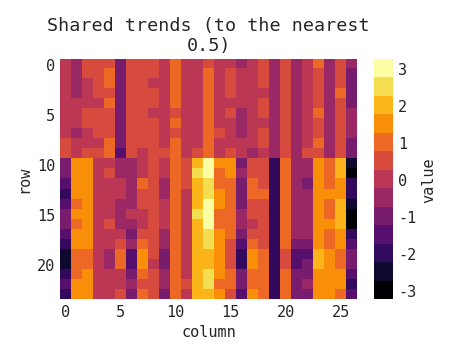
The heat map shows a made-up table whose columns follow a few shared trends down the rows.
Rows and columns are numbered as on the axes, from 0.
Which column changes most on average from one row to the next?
26
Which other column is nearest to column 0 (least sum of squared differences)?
16
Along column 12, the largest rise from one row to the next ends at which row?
10
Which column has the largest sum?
13
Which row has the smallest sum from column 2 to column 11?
20
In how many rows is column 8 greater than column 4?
12
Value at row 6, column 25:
0.5
